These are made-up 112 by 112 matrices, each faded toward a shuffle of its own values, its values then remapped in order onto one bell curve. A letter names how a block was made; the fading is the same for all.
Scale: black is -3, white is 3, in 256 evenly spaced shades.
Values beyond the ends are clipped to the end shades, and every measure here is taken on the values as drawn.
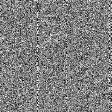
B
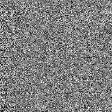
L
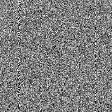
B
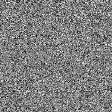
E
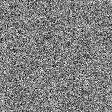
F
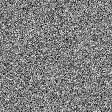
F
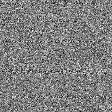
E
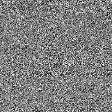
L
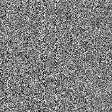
B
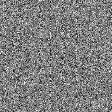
B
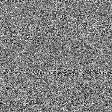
E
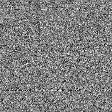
E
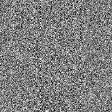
B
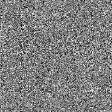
L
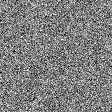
F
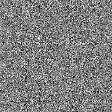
L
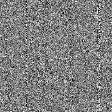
B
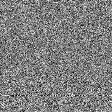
E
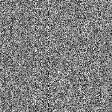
B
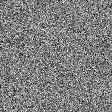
F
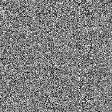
L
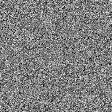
E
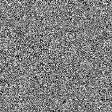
L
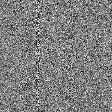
B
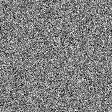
F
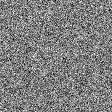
F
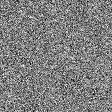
F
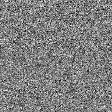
E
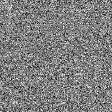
E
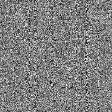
B
